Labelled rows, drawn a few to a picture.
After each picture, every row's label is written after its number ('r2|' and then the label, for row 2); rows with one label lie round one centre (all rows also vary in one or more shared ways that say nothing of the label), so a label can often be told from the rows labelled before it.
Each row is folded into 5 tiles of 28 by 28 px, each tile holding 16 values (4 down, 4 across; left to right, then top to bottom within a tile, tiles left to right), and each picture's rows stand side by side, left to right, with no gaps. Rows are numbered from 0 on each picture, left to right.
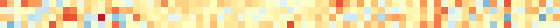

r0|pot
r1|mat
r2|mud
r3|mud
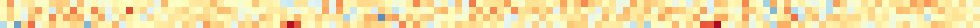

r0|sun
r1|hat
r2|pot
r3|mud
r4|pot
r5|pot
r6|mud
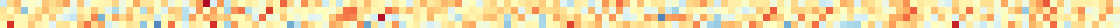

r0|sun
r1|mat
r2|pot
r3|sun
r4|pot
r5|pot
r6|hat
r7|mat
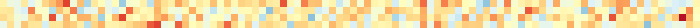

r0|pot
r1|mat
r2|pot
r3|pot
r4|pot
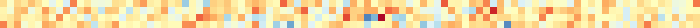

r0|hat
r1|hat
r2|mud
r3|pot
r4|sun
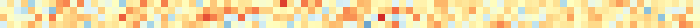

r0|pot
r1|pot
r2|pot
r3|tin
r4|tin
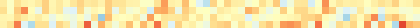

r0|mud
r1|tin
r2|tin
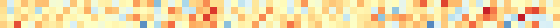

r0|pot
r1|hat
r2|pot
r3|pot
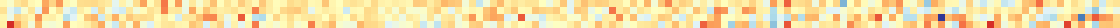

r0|pot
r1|mat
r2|sun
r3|sun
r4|mat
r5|mud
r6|tin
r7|mud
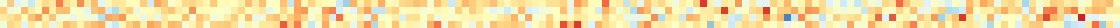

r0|mud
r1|mat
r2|hat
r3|mat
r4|pot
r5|mud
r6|hat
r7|hat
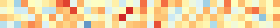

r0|pot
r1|pot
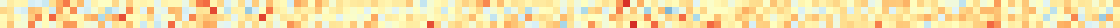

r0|hat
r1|hat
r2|mat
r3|mat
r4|mat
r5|hat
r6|pot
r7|sun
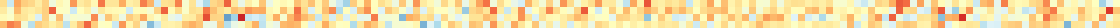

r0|mat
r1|mud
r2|sun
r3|mat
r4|mud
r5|tin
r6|mud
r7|pot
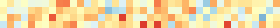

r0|hat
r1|tin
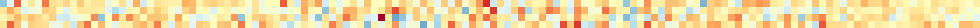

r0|sun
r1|tin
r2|mat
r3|mat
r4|mud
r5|tin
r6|tin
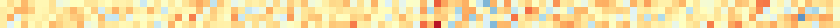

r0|tin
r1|sun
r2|tin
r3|pot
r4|mud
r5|mat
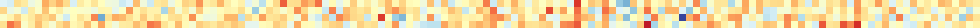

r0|pot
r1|pot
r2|mat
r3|tin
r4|sun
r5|tin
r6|mat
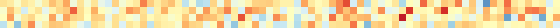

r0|sun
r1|hat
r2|pot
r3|mud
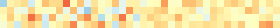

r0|tin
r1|tin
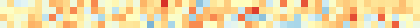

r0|mud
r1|tin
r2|mat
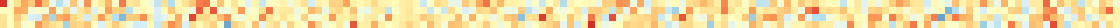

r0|mat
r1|pot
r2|mat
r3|pot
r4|sun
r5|tin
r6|hat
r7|mat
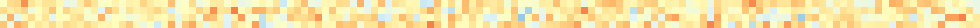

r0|tin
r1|sun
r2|tin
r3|sun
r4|mud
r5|mud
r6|mud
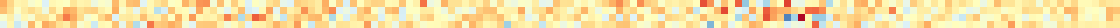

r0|hat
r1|pot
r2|tin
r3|pot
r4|mud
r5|mud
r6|mat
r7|sun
